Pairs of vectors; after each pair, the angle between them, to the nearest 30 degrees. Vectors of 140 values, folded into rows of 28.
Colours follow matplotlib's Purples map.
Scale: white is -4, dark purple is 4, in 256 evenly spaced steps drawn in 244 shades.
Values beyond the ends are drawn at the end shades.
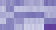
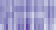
120 degrees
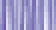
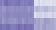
90 degrees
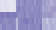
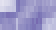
30 degrees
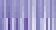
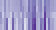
150 degrees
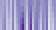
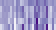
60 degrees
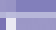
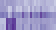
150 degrees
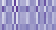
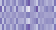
90 degrees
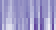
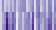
120 degrees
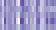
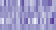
60 degrees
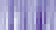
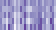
60 degrees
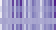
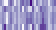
90 degrees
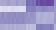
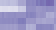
30 degrees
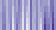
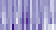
150 degrees
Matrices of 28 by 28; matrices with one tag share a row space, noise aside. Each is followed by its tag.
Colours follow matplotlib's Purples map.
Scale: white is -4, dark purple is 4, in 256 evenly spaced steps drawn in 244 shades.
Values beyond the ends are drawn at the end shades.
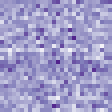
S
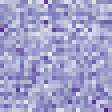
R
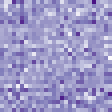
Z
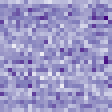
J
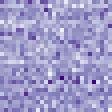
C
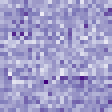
J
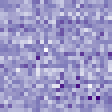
C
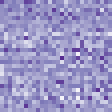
C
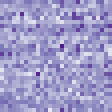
C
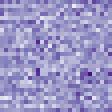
C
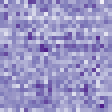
R
